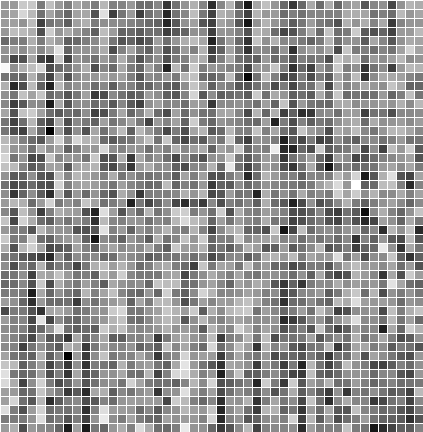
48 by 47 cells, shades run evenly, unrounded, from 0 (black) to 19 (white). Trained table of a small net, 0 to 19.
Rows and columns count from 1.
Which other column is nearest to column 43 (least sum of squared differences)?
9
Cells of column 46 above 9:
30
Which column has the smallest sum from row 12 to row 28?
33
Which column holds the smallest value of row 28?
45
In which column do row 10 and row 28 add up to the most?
4
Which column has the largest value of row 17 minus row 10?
31
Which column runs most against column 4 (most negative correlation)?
19
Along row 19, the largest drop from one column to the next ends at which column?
27
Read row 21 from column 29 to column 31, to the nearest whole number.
9 11 10
